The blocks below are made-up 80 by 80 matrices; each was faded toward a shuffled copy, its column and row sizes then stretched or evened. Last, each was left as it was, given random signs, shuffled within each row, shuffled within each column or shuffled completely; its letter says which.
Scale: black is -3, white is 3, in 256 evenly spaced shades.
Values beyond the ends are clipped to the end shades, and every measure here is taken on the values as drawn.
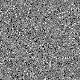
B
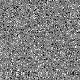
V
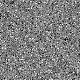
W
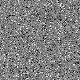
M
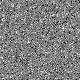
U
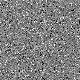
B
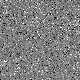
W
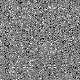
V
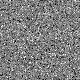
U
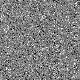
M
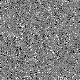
V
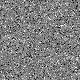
U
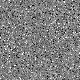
U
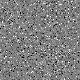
V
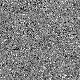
W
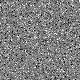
U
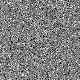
M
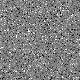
W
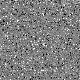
W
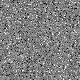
U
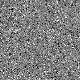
M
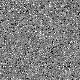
W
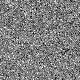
U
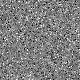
U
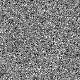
W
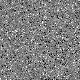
M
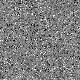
B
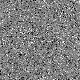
W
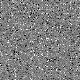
V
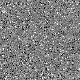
V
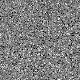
B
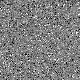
W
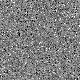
U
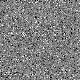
W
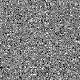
V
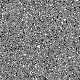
U
